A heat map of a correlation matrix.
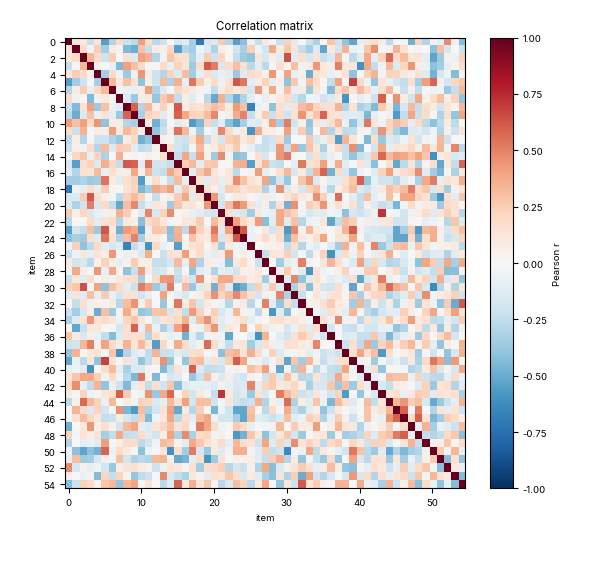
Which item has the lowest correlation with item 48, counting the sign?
23
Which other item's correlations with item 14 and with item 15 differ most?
45
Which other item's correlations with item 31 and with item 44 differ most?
30
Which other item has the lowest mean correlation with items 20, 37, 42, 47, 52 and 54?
51
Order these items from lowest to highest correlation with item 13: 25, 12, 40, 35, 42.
40, 35, 42, 25, 12
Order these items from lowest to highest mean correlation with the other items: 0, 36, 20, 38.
0, 36, 38, 20
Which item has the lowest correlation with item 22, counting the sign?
36
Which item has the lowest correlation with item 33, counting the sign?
28
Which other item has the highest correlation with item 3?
19
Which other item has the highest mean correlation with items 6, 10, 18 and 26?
44
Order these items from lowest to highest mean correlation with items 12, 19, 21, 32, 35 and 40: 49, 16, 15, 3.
3, 49, 16, 15
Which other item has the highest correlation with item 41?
10
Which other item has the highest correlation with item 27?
32
